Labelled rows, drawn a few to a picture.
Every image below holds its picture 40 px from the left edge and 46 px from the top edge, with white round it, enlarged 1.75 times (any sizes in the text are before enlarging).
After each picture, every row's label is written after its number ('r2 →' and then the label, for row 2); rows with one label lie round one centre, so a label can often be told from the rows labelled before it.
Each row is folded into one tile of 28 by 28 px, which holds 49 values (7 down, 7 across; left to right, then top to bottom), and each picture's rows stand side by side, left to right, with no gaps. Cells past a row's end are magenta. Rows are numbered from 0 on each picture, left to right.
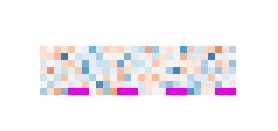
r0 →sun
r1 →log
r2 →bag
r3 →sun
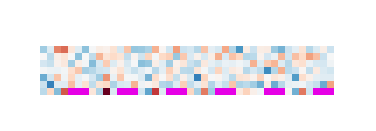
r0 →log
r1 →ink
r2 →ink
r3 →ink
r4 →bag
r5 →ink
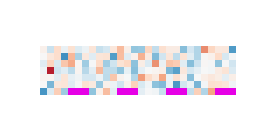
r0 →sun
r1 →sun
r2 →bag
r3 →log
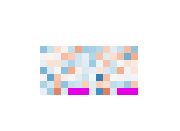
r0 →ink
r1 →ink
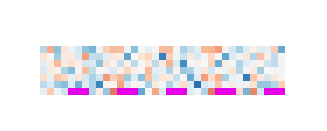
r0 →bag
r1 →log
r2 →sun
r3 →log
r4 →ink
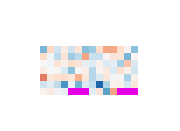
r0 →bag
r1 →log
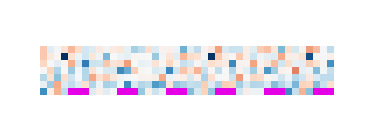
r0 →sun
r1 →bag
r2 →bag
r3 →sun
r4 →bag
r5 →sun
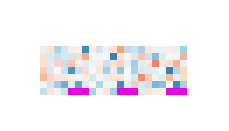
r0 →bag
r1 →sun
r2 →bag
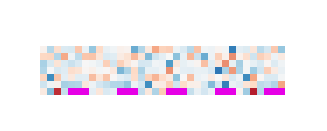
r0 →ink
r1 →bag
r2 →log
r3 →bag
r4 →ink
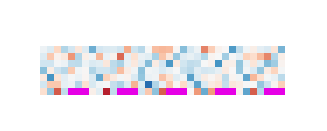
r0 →ink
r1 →ink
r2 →log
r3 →log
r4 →ink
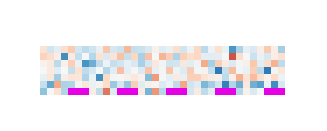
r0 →sun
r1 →ink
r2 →ink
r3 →bag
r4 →bag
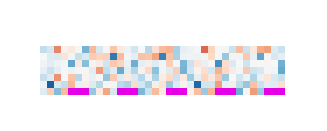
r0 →log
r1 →sun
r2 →sun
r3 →log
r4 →sun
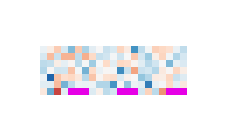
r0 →ink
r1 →bag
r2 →log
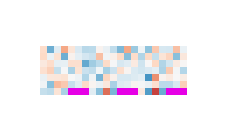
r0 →sun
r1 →ink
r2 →ink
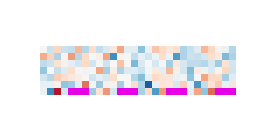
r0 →ink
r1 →sun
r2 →log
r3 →log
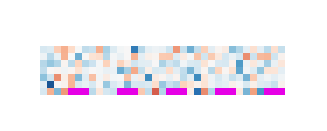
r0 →log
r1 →bag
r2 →ink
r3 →ink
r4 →ink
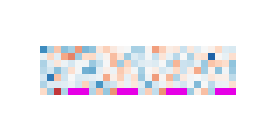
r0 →ink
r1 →log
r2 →log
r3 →sun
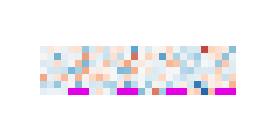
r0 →bag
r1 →bag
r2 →sun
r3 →log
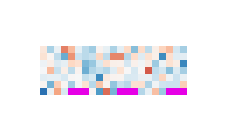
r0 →sun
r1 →ink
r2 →sun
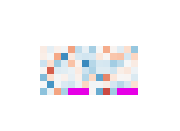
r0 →sun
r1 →ink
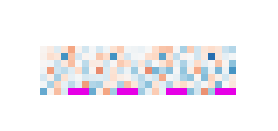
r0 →sun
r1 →sun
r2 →sun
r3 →sun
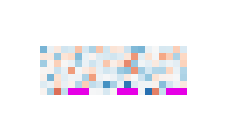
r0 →ink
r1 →bag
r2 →ink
